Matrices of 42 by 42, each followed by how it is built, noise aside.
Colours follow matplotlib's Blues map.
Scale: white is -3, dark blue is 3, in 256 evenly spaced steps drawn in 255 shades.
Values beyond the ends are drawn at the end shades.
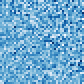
upper triangular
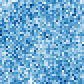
smooth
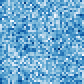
smooth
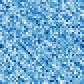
Toeplitz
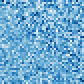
upper triangular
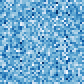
uneven columns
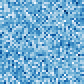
Toeplitz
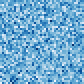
noise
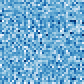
low rank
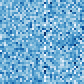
uneven columns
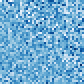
upper triangular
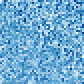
upper triangular
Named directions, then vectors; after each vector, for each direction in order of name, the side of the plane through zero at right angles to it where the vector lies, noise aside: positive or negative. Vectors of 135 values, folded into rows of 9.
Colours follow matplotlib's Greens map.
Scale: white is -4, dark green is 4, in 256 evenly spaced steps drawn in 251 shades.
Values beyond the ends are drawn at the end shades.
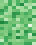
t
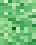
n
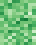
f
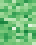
negative, negative, positive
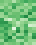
negative, negative, positive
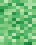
positive, positive, positive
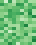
negative, positive, positive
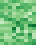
positive, positive, negative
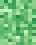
positive, negative, negative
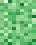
negative, positive, positive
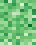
positive, negative, negative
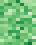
positive, positive, positive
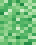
positive, positive, positive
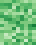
positive, positive, negative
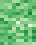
negative, negative, positive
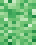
negative, positive, positive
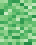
positive, positive, positive
